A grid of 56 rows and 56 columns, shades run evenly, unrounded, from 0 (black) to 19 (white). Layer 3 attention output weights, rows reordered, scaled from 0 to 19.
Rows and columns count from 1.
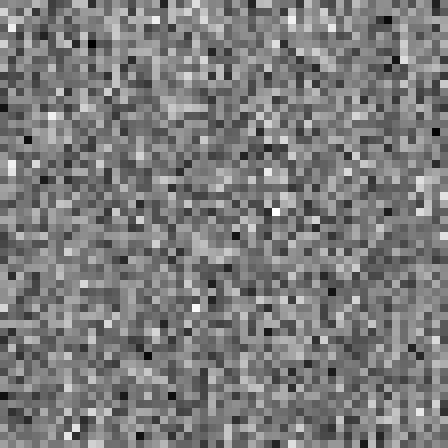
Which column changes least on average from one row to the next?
54
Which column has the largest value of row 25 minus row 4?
22
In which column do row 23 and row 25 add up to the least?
9
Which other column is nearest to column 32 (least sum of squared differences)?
21
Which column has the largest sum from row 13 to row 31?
45
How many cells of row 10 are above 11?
10
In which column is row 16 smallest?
28
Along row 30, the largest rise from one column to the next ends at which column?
35
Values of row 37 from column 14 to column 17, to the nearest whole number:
6 7 10 12
